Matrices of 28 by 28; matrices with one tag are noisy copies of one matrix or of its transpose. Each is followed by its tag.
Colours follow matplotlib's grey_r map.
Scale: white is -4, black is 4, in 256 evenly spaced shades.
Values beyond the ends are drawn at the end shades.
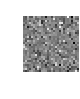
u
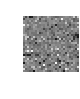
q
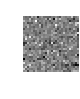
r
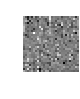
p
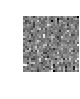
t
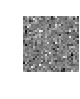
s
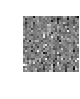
t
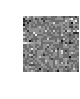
p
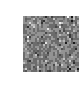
u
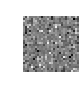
s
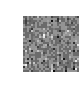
t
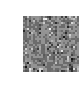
r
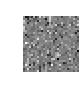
p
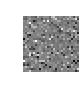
u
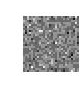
s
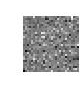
t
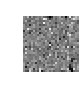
r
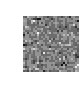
s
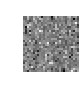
s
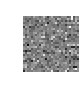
t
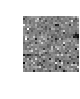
q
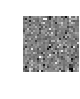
r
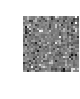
s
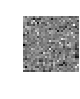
s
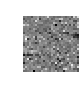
q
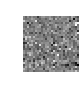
r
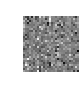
p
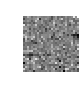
q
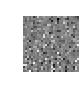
t
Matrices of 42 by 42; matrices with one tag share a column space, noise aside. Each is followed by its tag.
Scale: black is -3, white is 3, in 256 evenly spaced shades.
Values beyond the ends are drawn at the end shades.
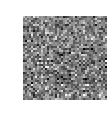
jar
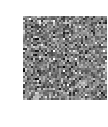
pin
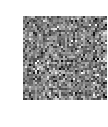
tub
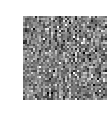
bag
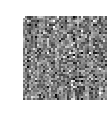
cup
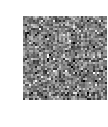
tub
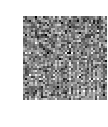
cup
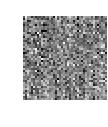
cup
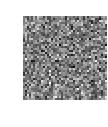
pin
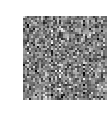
bag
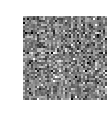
cup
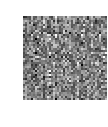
cup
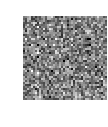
pin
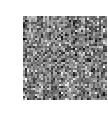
bag
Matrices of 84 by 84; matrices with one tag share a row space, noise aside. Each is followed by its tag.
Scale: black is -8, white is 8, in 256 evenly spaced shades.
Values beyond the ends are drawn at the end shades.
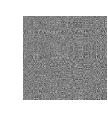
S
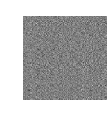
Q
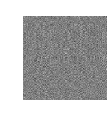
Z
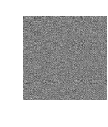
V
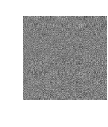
S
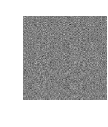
Z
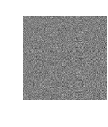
S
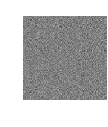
Q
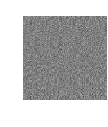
Q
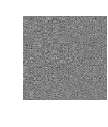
V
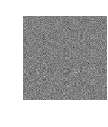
Z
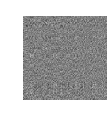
V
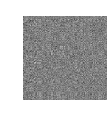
V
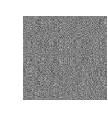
Q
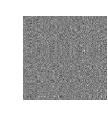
Q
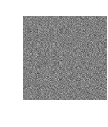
Q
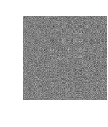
S
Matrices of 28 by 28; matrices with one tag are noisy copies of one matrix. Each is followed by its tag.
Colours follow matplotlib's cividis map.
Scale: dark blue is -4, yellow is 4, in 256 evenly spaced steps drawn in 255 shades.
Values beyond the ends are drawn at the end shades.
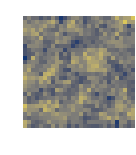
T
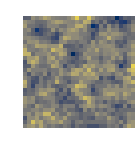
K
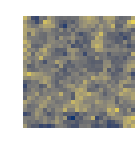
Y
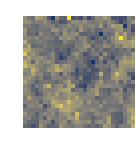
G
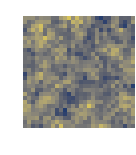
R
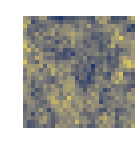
G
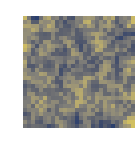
Y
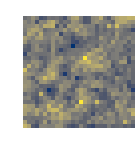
T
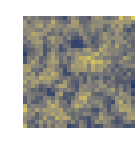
T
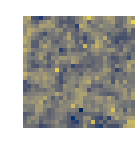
Y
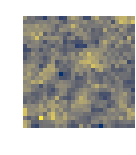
T
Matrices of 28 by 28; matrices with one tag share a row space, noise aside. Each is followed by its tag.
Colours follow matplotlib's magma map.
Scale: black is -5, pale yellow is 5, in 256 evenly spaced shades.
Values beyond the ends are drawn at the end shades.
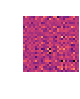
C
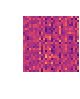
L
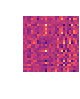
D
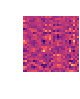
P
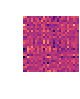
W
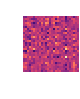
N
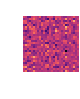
N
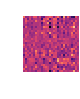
C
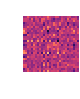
W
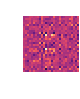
L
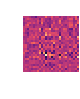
L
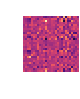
D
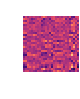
P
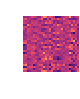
P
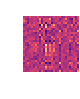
L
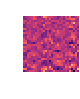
P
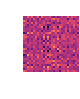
W
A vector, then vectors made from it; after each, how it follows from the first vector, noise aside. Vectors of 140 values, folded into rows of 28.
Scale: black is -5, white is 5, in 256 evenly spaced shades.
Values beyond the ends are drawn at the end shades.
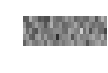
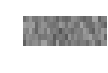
wrapped around, negated, shrunk.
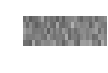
reversed, negated, shrunk.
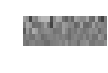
negated, partly zeroed.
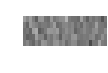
wrapped around, negated, shrunk.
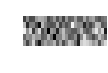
reversed, negated, scaled up.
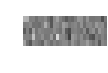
negated, partly zeroed.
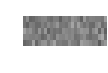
reversed, negated, shrunk.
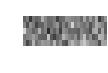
reversed, negated.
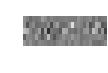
reversed, negated, partly zeroed.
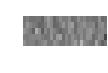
wrapped around, negated, shrunk.
